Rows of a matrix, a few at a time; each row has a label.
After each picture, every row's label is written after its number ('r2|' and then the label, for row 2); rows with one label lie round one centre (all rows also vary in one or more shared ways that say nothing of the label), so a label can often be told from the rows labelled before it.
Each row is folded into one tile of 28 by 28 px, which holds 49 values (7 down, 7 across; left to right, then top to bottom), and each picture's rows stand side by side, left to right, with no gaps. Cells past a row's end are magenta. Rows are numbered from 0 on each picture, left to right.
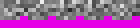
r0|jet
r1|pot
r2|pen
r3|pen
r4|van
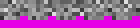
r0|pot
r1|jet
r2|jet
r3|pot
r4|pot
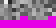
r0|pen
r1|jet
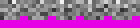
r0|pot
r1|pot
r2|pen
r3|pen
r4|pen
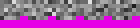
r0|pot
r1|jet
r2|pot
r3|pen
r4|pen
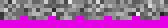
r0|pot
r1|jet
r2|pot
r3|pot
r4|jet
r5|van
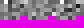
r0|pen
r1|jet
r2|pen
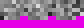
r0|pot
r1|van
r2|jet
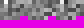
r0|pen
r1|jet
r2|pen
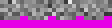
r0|pot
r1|jet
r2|pot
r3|van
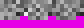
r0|jet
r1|van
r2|van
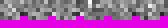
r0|van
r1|jet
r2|jet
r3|pen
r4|van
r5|van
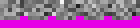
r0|jet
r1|jet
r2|pen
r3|van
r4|van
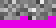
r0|pot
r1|pot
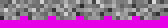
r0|pot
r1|pot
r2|van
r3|pot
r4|jet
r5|pot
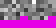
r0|pot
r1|pen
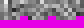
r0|pen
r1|pot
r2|van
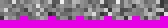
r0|pot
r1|van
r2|pen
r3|jet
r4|pen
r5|jet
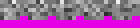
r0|pot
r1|pot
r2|pen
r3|van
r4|pen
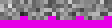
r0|van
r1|jet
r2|pot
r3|jet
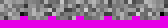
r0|van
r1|jet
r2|pen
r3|van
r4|jet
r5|van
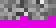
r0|jet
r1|pot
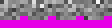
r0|pen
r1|pen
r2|pot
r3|pot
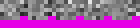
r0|van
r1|jet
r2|pot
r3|pen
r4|jet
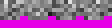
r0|pen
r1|van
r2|pot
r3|pot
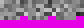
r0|jet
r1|jet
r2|van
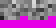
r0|pot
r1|pen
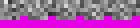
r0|pen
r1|van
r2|van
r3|van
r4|van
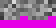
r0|pot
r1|jet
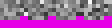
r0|jet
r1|pot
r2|van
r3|pen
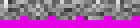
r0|pen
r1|van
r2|pen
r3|pot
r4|pen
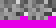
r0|jet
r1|jet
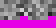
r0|jet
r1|van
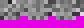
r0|pot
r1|jet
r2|jet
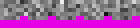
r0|jet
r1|van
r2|pen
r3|van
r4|pen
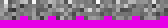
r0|pen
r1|pen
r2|pot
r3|pot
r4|pen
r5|pot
